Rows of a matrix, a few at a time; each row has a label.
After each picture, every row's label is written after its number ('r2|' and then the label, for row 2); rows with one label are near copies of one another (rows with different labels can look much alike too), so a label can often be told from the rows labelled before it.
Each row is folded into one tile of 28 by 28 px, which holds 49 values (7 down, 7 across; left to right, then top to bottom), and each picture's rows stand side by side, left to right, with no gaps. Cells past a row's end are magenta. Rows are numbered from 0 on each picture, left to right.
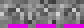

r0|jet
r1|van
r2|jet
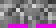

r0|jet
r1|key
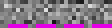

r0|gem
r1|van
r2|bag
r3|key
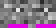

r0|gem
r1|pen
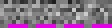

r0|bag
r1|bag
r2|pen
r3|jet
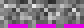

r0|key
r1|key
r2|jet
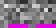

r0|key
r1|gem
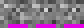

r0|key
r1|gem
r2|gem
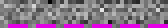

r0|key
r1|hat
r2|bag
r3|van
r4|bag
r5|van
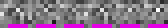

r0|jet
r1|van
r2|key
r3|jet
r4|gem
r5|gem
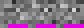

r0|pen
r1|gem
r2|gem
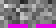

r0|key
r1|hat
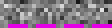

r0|key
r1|jet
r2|hat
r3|gem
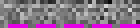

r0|key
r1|bag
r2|key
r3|bag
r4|van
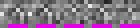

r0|jet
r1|jet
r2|van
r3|key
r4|pen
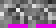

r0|jet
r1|key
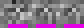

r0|pen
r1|jet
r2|jet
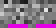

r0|bag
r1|gem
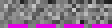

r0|hat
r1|hat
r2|van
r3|bag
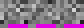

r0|van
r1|hat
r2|van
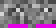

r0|jet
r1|gem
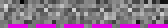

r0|hat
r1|van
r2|jet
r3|pen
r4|van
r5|bag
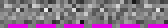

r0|gem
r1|gem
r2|van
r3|jet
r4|hat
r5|gem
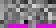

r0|van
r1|key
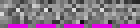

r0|jet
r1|gem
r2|van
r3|van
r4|bag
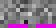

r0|van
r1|jet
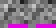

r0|hat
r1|hat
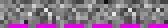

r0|van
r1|jet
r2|key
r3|hat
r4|jet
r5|gem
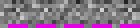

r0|pen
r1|gem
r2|hat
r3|gem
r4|pen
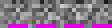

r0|pen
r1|pen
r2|key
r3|hat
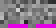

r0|van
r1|bag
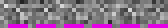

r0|key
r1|pen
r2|key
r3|van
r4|jet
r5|pen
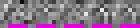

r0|hat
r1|van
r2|hat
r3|jet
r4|jet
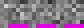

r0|key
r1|hat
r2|van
